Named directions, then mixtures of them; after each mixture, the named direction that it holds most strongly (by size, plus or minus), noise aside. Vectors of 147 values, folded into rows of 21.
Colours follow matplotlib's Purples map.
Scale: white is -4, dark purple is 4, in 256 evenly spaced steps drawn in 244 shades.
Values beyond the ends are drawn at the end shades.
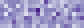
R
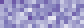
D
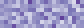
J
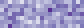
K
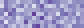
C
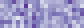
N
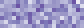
J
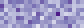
C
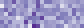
C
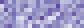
D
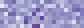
C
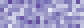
K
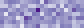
R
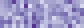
N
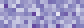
C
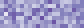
C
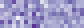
N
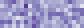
N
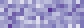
K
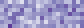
K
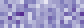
D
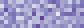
C
